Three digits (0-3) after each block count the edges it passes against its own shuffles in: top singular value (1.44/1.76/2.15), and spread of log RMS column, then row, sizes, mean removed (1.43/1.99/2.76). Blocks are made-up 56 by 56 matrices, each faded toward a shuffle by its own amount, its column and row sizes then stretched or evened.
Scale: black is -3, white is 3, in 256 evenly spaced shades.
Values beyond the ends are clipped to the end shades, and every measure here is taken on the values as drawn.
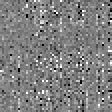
1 3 1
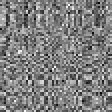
3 1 1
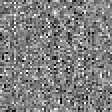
2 1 1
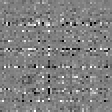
3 1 3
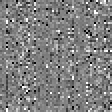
0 3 0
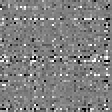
2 2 3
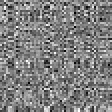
3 2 1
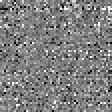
1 1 2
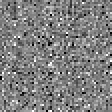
2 1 1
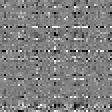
3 2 3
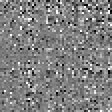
2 2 2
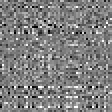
3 1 3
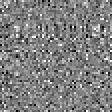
3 1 2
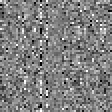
2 2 0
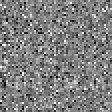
1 1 0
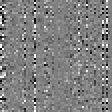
3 3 0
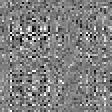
3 3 2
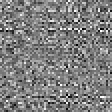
3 1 2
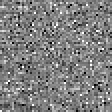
1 0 1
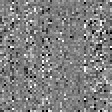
0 3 1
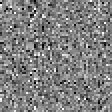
1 1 0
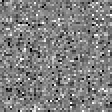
0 1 1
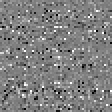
1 1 2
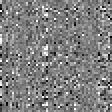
2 3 1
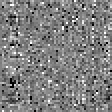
2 2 0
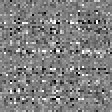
2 2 3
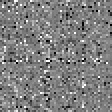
2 2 1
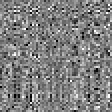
3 2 1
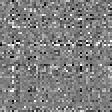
2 2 3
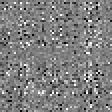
2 2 2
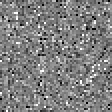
0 1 0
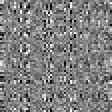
3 3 2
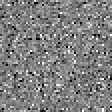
0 0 2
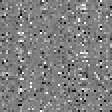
1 2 1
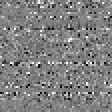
1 1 3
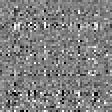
2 2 3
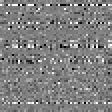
3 0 3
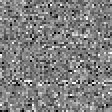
1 0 2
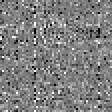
2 2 1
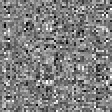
2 2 0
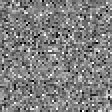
0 0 0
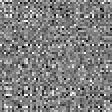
3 0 2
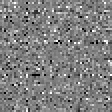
1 1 2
